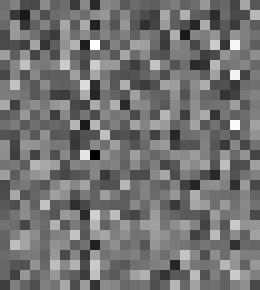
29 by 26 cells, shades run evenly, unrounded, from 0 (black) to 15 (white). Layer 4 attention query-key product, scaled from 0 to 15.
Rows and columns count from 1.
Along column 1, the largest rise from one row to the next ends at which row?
6
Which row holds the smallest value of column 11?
18
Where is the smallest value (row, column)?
16, 10
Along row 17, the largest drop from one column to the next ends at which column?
24
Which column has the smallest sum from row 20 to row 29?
9
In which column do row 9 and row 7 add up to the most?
2
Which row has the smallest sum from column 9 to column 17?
14
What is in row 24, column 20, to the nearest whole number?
4
